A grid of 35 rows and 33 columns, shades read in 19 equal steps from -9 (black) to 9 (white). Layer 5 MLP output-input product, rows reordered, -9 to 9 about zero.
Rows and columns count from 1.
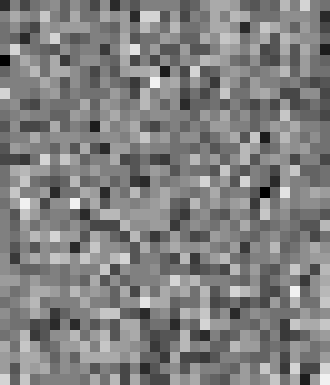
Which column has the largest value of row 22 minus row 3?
4
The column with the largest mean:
3
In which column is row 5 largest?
14
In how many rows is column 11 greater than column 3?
14
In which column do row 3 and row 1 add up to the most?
31
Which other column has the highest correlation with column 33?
30
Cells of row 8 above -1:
18
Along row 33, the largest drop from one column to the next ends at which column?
19
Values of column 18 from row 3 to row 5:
4 1 -3
